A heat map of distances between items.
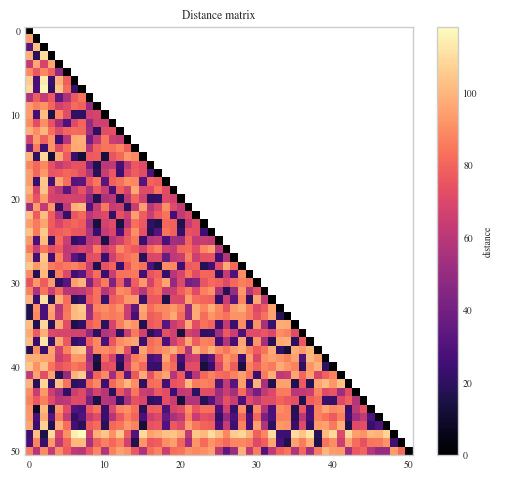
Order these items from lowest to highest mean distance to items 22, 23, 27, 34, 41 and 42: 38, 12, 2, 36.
36, 12, 38, 2
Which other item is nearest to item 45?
1
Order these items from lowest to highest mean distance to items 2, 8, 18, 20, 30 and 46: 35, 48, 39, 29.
29, 35, 39, 48
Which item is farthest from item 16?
48
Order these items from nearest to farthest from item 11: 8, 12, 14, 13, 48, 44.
8, 44, 13, 12, 14, 48
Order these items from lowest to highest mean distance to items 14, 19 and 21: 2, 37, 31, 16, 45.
2, 16, 31, 45, 37
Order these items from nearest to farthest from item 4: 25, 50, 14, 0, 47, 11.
11, 0, 14, 25, 50, 47
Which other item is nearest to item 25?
10
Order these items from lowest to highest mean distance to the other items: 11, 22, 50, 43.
43, 11, 22, 50
